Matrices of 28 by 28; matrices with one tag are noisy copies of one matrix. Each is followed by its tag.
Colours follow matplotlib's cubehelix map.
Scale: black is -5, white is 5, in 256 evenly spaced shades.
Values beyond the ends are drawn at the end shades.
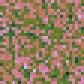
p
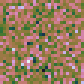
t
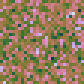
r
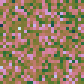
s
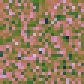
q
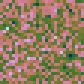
q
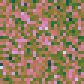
s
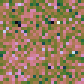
q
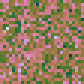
q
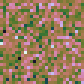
t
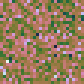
s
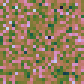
p
